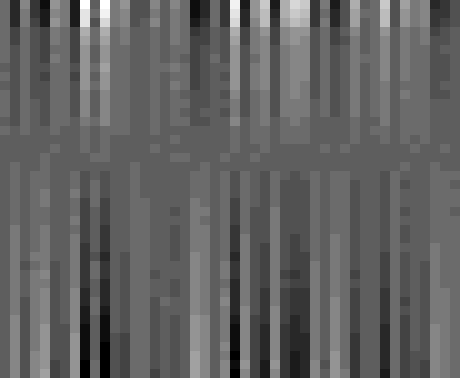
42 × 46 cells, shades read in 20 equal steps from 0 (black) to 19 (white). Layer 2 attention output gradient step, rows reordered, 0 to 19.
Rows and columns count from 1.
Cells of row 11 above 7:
23
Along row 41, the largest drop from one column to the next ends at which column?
9
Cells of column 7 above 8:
3
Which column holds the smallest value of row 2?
20
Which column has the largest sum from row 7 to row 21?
11
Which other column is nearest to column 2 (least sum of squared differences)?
21
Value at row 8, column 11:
12
